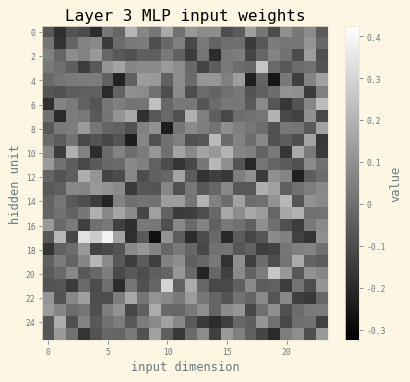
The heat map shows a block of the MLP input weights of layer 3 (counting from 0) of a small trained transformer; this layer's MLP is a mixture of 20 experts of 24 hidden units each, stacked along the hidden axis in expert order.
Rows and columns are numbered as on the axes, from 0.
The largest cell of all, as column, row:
5, 17
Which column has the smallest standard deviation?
16
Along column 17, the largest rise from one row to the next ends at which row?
12
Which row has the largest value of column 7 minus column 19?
0
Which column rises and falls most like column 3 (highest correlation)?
4
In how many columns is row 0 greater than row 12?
15
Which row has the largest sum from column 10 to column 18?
10
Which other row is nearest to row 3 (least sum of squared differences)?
24
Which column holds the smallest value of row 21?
6
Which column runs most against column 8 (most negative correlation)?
19
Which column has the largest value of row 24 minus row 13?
1
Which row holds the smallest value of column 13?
20
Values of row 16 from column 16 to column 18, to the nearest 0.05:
0 -0.05 0.1
